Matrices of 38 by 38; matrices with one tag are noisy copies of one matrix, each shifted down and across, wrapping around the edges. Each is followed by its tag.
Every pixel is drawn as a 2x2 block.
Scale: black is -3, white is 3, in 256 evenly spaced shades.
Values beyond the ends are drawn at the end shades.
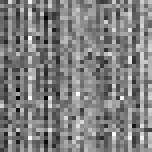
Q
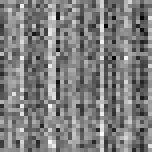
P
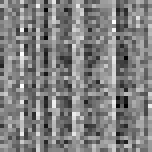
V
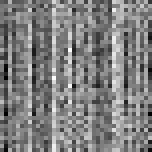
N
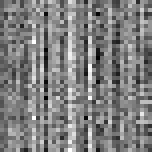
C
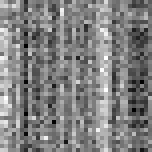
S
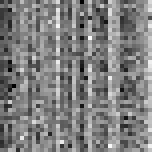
V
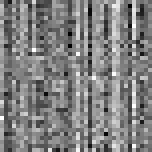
C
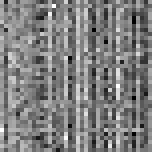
Q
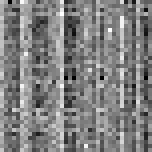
V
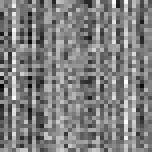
Q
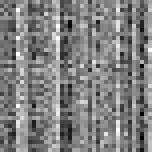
V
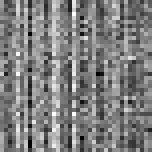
C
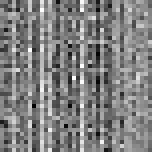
Q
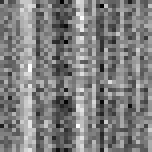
S
